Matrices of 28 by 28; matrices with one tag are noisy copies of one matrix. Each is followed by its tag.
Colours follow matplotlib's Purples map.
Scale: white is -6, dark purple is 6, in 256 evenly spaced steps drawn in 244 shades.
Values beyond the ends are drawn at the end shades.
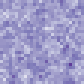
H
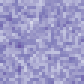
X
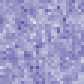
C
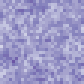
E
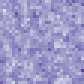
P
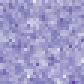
X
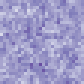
H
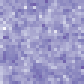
E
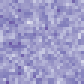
X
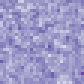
P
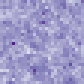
H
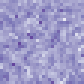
X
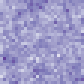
E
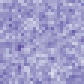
X
